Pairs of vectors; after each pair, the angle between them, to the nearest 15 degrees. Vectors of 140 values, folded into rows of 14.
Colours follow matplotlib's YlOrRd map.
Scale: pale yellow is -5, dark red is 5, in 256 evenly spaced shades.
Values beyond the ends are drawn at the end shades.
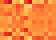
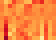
120 degrees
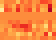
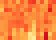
60 degrees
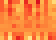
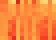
90 degrees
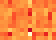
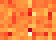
15 degrees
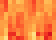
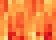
15 degrees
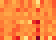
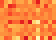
150 degrees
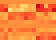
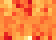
90 degrees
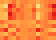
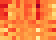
150 degrees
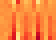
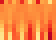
90 degrees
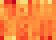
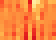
75 degrees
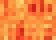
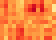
30 degrees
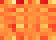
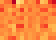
150 degrees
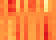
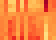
150 degrees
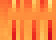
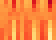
165 degrees
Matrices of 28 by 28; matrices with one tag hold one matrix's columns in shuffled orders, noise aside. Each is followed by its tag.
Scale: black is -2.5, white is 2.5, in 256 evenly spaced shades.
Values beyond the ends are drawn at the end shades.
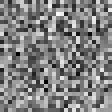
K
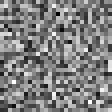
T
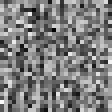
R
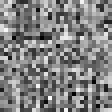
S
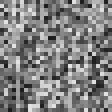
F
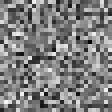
T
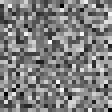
T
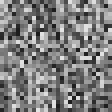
S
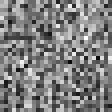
S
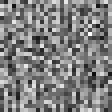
R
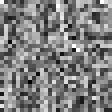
S
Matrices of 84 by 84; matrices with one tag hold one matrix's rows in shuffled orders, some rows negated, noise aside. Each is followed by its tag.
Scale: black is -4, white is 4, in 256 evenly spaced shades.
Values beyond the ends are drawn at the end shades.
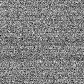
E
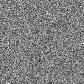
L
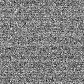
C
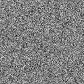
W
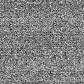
C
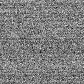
E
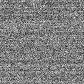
E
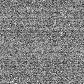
C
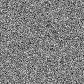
L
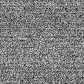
E
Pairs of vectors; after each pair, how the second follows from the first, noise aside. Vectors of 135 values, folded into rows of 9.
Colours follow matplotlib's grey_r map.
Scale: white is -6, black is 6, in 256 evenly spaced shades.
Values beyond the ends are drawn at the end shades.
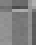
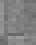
reversed, negated, shrunk.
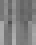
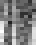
scaled up.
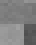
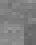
shrunk.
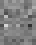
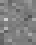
reversed, negated, partly zeroed.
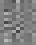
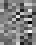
reversed, scaled up.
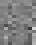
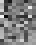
reversed, scaled up.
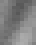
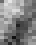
reversed, scaled up.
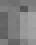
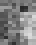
scaled up.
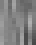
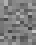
shuffled.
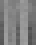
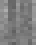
reversed, negated, shrunk.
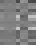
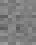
reversed, negated, shrunk.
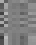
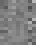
reversed, negated, partly zeroed.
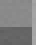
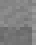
shrunk.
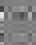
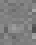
reversed, negated, shrunk.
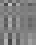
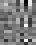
reversed, scaled up.
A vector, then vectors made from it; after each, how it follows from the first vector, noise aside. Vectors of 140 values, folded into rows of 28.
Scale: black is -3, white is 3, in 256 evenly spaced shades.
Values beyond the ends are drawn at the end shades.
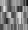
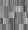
wrapped around, negated, shrunk.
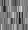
negated, partly zeroed.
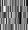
sign-scrambled.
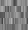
wrapped around, negated, shrunk.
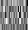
sign-scrambled.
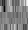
negated, partly zeroed.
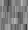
wrapped around, negated, shrunk.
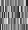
sign-scrambled.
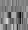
negated, partly zeroed.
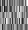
sign-scrambled.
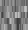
wrapped around, negated, shrunk.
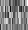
sign-scrambled.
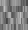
shrunk.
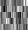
negated.
